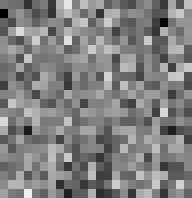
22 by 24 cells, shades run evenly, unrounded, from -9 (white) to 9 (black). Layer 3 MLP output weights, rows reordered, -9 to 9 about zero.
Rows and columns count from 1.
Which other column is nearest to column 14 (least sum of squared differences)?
10
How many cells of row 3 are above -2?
21
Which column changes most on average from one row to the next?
9
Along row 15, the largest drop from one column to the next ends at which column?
5
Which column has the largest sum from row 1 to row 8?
20
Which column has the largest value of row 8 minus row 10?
18
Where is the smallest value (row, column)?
22, 4
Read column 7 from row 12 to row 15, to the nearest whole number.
3 -2 0 -1
